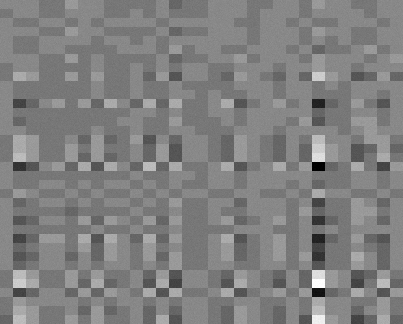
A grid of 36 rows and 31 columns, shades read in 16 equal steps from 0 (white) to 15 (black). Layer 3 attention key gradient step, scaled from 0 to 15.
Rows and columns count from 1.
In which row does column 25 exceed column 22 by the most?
19
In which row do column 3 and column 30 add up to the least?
32
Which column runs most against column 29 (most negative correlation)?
6
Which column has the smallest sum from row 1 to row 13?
31
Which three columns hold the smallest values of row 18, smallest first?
25, 2, 30
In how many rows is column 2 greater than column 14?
20
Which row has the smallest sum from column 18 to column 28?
7
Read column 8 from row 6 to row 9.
8 7 7 6
